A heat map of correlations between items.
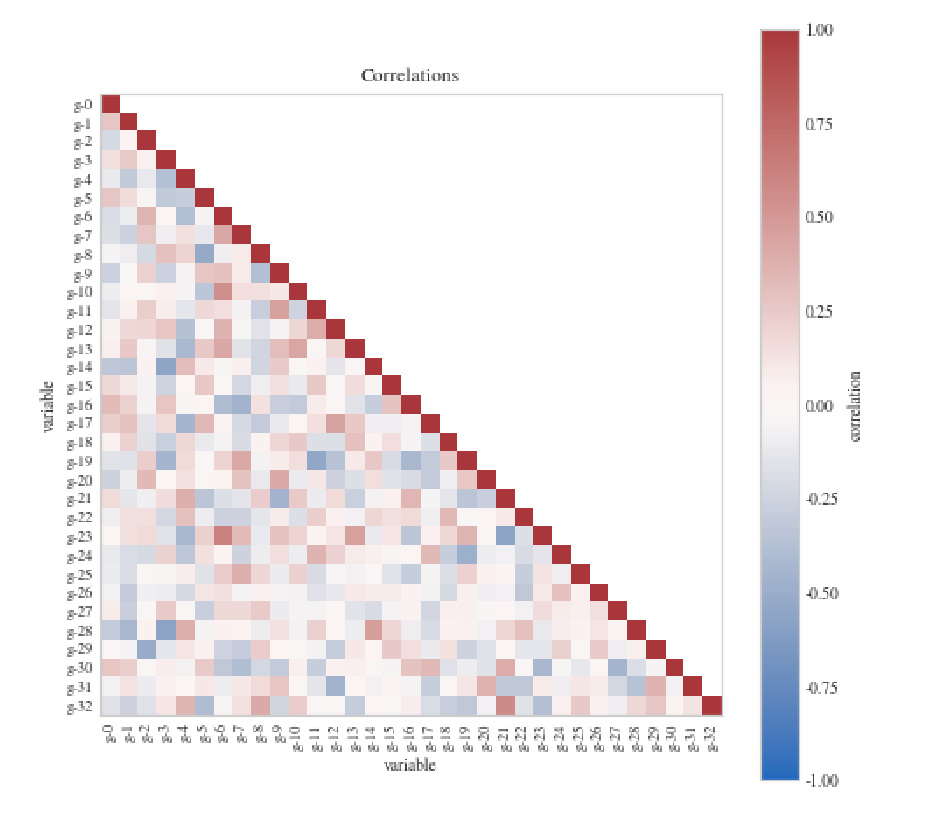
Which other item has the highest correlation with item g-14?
g-28
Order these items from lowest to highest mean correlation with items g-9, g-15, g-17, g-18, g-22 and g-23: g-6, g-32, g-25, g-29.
g-32, g-25, g-29, g-6
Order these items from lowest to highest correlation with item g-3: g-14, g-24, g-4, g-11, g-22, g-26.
g-14, g-4, g-22, g-26, g-11, g-24
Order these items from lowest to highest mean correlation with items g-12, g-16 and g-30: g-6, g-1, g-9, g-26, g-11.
g-9, g-6, g-26, g-11, g-1
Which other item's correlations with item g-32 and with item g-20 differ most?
g-21
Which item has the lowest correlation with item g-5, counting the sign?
g-8
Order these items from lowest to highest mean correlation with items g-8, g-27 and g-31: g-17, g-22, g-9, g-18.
g-17, g-22, g-9, g-18
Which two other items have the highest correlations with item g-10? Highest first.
g-6, g-13
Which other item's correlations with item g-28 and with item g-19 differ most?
g-11
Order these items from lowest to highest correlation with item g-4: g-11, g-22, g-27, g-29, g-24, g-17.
g-17, g-24, g-11, g-27, g-29, g-22
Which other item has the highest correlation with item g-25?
g-7
